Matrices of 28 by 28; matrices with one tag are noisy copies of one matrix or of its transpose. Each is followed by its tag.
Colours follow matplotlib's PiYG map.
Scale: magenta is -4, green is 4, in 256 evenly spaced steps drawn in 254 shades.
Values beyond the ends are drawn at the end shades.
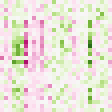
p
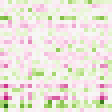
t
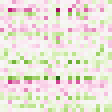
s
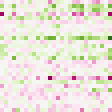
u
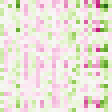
t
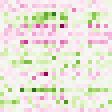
p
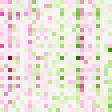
s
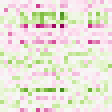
p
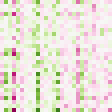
u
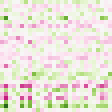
t
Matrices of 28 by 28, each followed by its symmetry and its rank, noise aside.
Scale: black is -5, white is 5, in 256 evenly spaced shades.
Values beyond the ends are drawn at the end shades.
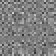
symmetric, rank two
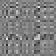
symmetric, rank two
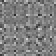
no symmetry, rank three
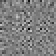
symmetric, rank three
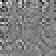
antisymmetric, rank two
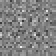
no symmetry, rank four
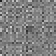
symmetric, rank three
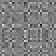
antisymmetric, rank two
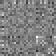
symmetric, rank three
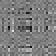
no symmetry, rank two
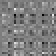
no symmetry, rank two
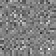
symmetric, rank four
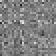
no symmetry, rank four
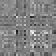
symmetric, rank two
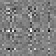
no symmetry, rank two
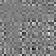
antisymmetric, rank two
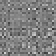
no symmetry, rank three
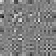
symmetric, rank three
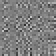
no symmetry, rank three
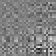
no symmetry, rank three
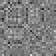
symmetric, rank four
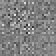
symmetric, rank four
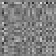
no symmetry, rank two
